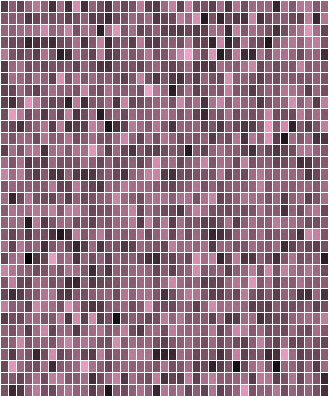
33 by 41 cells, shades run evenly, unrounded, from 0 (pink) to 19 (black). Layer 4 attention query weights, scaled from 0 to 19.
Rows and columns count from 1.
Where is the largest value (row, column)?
22, 4
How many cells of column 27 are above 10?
11
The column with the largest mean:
14
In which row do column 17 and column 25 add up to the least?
18
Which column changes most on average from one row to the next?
9
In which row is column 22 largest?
8
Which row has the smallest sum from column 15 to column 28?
17
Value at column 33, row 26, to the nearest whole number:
11
